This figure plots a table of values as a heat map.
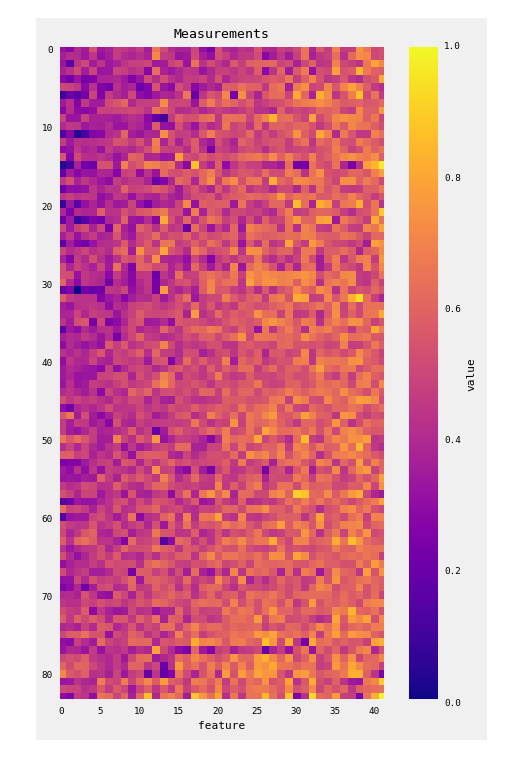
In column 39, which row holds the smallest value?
25
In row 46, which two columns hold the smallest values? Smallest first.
1, 0
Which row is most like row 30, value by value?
29
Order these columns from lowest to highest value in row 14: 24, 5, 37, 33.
5, 33, 24, 37
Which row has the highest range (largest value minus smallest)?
15
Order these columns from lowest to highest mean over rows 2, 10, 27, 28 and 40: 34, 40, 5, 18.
5, 18, 34, 40
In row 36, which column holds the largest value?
40
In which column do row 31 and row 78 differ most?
2
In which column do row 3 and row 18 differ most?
38
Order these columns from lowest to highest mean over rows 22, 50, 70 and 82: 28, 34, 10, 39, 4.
4, 10, 28, 39, 34
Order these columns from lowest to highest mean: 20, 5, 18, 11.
5, 11, 18, 20
